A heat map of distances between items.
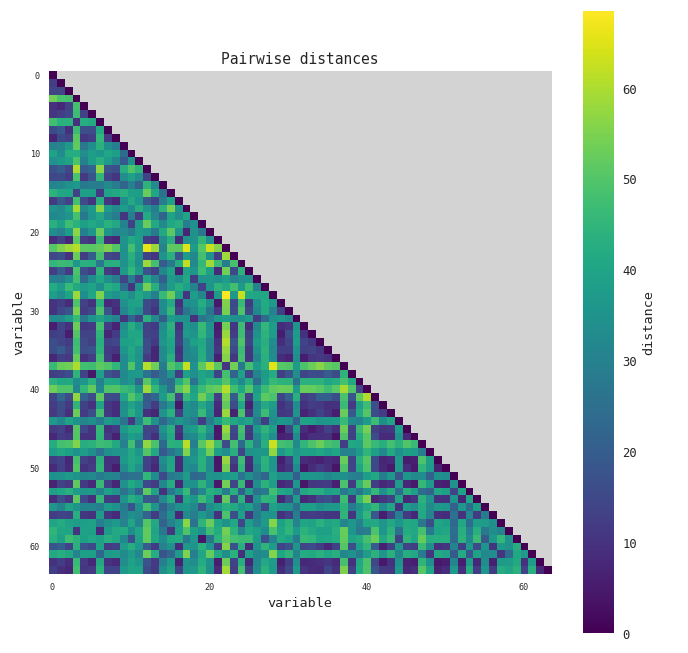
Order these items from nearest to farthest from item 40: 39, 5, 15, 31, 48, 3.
39, 15, 3, 31, 48, 5
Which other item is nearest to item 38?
5
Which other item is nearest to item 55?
44
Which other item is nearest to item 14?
53
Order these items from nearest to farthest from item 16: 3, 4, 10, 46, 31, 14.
46, 4, 14, 31, 10, 3
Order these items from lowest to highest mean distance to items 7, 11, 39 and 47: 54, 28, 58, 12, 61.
61, 54, 58, 12, 28
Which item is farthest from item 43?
22
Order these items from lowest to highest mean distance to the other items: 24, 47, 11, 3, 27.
11, 27, 24, 47, 3
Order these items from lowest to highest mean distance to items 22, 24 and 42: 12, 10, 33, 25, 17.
25, 33, 10, 12, 17
